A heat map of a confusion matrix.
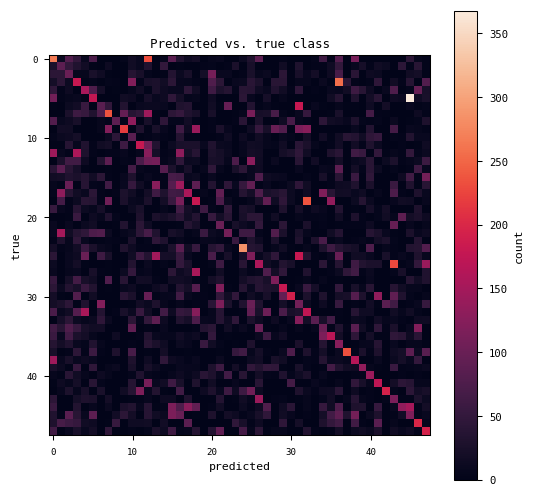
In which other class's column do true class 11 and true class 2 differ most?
12
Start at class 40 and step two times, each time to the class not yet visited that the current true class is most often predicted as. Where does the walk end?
1
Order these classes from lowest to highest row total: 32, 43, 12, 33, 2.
43, 2, 33, 12, 32
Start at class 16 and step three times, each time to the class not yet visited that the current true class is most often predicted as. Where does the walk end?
31
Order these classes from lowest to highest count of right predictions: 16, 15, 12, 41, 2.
15, 2, 12, 16, 41
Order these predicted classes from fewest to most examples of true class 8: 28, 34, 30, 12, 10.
28, 12, 34, 30, 10
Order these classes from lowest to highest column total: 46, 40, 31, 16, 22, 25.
22, 40, 46, 31, 25, 16
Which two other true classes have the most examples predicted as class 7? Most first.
9, 18
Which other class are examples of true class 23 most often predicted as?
34
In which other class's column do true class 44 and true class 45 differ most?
17
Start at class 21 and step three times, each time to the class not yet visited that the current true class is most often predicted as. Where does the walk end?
47
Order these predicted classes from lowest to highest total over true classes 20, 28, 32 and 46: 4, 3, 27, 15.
15, 27, 4, 3
